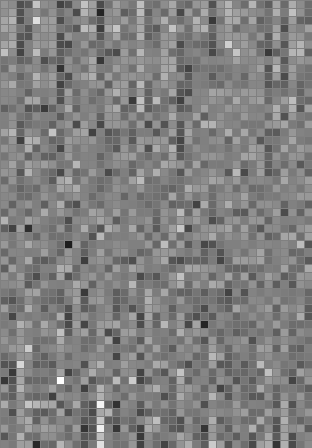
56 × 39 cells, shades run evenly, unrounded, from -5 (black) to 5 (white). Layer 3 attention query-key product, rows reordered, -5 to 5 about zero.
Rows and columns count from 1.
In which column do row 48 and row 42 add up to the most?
8
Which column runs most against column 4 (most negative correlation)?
15
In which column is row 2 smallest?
13
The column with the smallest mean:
9
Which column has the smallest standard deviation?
16
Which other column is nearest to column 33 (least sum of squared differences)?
20
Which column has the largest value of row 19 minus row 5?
4
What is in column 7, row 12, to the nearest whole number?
0
